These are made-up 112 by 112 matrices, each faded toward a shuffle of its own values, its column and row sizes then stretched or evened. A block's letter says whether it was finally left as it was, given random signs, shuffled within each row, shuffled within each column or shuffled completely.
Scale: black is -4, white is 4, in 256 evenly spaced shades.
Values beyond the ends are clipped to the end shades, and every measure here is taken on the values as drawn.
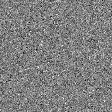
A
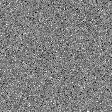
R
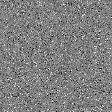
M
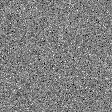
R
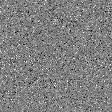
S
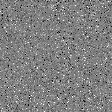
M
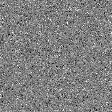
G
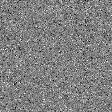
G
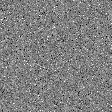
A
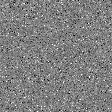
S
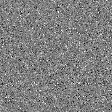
G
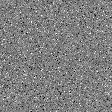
R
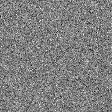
A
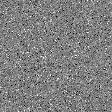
A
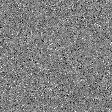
R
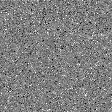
S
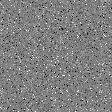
A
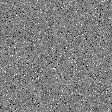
A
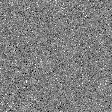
A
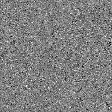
M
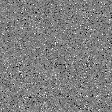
G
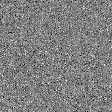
S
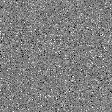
M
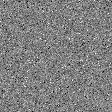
R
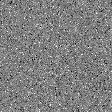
A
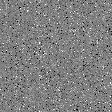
A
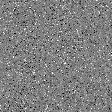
A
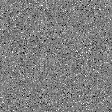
M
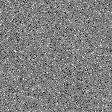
R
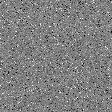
R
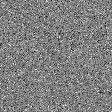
S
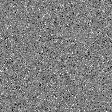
A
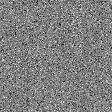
A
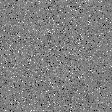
G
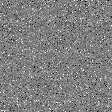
S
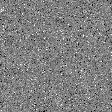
A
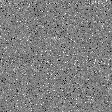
S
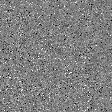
G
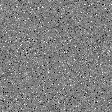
S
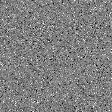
G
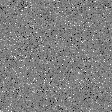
S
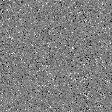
M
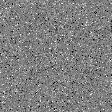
G
